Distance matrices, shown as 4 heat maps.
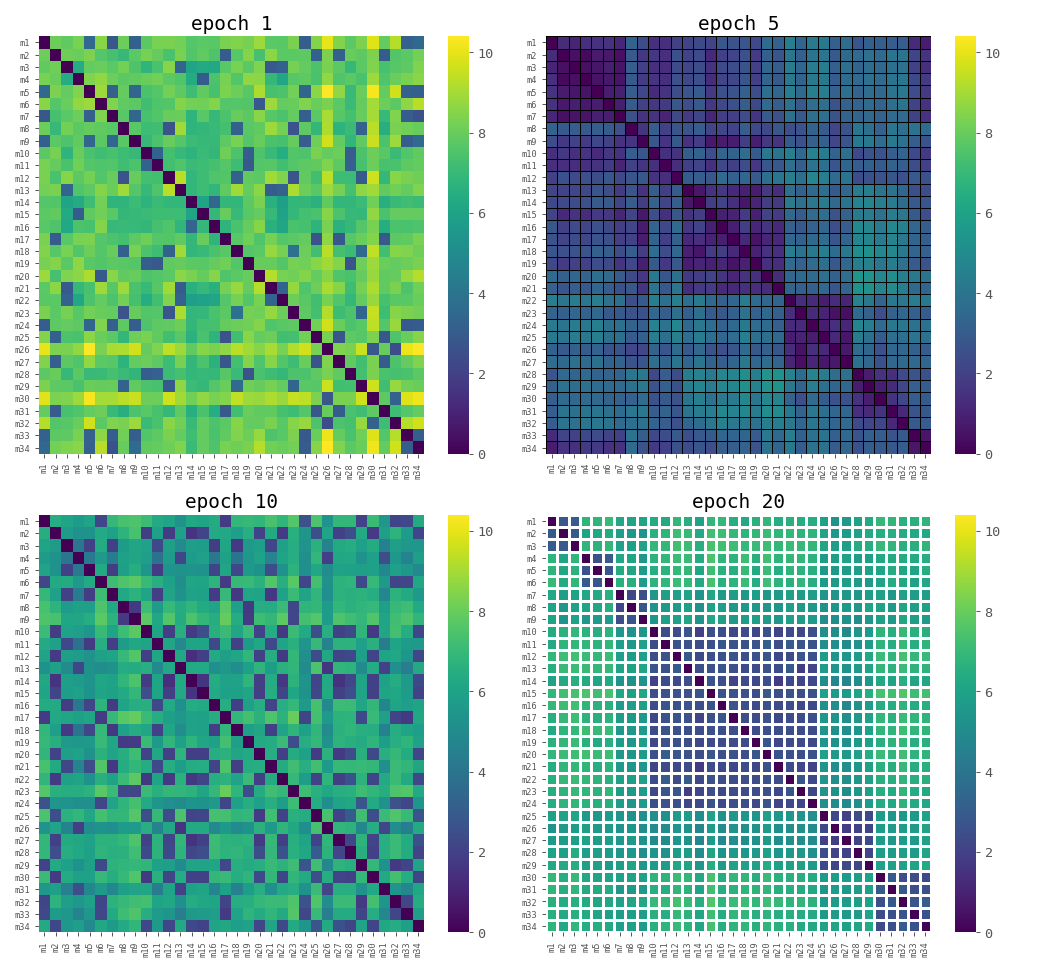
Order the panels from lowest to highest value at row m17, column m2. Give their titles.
epoch 5, epoch 1, epoch 10, epoch 20
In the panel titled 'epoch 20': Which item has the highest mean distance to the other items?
m3
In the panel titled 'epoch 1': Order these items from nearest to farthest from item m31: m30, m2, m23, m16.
m2, m16, m23, m30
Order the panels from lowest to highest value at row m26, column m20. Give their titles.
epoch 5, epoch 20, epoch 10, epoch 1
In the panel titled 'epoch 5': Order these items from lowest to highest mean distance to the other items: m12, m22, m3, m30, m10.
m3, m10, m12, m30, m22
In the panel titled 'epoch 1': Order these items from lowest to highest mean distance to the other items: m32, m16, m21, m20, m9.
m9, m16, m21, m32, m20
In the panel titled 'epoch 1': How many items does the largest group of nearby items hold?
7
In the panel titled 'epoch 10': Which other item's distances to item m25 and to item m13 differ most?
m26
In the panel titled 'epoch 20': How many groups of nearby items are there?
6
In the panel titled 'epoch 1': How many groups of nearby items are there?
9
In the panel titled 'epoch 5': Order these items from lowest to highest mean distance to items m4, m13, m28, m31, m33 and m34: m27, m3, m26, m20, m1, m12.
m1, m3, m12, m26, m27, m20
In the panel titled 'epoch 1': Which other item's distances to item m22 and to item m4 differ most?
m13
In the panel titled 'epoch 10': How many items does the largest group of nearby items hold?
12
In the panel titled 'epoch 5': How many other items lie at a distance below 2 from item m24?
5
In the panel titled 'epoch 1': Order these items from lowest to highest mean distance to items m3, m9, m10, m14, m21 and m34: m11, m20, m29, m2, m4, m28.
m28, m11, m4, m29, m2, m20
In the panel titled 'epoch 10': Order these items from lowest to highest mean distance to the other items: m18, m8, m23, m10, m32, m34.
m34, m10, m18, m32, m8, m23
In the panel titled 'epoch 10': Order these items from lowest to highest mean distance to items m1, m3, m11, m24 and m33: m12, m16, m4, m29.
m29, m16, m4, m12
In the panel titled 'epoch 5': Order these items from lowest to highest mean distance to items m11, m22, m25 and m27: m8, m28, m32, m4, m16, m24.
m24, m8, m16, m4, m32, m28
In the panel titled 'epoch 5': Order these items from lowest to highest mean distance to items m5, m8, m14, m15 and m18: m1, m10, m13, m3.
m13, m3, m1, m10
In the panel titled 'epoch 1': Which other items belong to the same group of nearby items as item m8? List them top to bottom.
m12, m18, m23, m29
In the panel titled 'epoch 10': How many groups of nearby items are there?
5
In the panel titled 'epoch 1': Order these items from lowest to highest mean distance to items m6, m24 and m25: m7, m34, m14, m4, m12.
m7, m34, m14, m12, m4
